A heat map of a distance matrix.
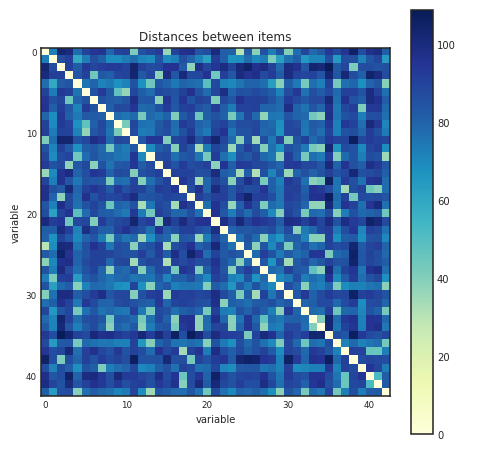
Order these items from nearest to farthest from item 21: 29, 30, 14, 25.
14, 29, 25, 30
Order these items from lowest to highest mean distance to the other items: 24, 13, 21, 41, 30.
13, 24, 30, 41, 21
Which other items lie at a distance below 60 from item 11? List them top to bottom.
0, 15, 24, 26, 30
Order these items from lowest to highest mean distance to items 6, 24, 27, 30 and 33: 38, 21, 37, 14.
14, 21, 37, 38
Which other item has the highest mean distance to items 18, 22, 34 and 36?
35
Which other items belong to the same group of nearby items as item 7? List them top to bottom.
39
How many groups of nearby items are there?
11
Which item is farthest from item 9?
40
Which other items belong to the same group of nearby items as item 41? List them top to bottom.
17, 37, 40
